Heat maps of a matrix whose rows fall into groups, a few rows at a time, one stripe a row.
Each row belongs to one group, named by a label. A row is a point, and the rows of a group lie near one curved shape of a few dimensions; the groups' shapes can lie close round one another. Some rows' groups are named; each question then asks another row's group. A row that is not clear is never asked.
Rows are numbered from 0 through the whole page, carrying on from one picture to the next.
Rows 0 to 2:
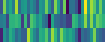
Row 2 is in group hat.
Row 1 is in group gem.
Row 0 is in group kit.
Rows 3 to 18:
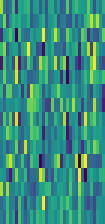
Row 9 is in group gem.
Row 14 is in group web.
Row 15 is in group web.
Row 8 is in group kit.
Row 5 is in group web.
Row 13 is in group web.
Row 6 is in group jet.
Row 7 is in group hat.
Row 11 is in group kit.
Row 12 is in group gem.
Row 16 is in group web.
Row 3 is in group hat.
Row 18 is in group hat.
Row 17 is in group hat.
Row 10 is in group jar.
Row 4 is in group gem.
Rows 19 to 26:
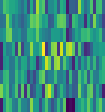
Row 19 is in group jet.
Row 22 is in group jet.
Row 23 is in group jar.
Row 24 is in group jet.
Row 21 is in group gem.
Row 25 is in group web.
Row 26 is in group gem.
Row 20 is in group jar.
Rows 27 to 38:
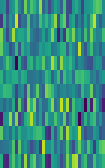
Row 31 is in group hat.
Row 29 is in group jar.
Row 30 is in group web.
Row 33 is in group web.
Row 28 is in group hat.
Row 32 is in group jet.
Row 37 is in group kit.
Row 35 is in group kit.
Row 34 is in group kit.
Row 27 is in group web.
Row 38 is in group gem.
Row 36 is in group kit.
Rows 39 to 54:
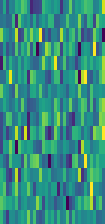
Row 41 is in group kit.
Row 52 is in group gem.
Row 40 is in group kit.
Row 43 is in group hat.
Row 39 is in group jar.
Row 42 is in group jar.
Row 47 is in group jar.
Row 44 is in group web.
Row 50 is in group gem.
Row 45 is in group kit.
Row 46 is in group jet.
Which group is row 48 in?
web
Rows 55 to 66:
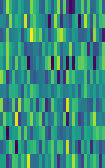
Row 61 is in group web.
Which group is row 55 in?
gem
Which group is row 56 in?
web
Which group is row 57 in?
jar
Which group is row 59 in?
jet
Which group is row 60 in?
jar
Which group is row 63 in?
kit
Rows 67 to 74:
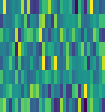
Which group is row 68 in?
web
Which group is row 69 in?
kit
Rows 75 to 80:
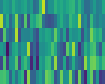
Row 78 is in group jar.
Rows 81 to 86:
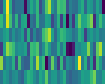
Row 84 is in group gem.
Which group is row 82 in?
jet
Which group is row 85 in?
jar
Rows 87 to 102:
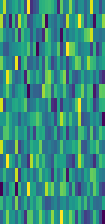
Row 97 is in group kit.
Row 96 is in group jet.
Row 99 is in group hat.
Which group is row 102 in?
hat
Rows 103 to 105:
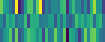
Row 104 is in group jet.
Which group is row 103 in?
kit
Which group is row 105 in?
kit
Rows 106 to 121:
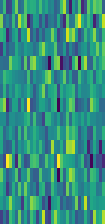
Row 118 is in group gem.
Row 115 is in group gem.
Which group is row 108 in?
jar
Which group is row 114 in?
jet
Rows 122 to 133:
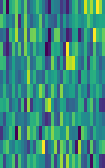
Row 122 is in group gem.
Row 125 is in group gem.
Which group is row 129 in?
web
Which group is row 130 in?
jar
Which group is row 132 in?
jet
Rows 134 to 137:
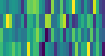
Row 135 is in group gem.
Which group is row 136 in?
jar
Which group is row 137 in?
jet
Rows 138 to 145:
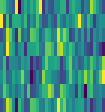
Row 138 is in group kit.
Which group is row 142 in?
jar
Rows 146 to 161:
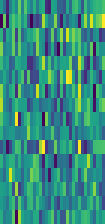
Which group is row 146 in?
gem
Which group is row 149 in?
jar
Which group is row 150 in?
web
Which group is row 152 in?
jar
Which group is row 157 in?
jet
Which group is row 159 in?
kit
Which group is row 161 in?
hat
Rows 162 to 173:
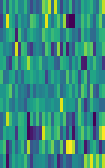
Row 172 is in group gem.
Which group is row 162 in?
jar
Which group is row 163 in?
gem
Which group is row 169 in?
hat
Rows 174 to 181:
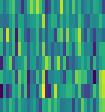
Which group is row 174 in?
jar
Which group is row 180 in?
web
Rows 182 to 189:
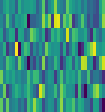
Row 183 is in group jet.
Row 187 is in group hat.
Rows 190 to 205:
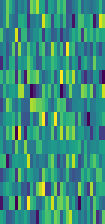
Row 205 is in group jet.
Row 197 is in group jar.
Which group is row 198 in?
jet
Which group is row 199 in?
hat
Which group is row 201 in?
jar
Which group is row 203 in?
jet
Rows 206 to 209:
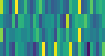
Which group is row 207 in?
hat
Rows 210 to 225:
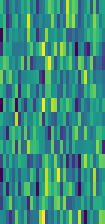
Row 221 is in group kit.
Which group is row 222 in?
jar
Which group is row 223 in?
jar
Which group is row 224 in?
jar
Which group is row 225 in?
web
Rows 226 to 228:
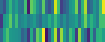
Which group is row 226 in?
web
